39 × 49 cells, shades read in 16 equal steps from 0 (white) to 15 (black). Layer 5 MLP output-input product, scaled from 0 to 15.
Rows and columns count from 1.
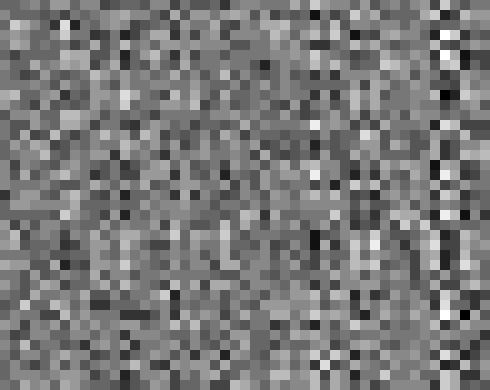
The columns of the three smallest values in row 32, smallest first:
45, 32, 7
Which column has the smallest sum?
43
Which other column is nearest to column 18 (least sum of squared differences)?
23
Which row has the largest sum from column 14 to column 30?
20
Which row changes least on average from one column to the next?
21
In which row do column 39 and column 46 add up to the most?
10
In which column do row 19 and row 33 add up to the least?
36
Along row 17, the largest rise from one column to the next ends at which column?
44
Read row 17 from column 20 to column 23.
10 9 8 11
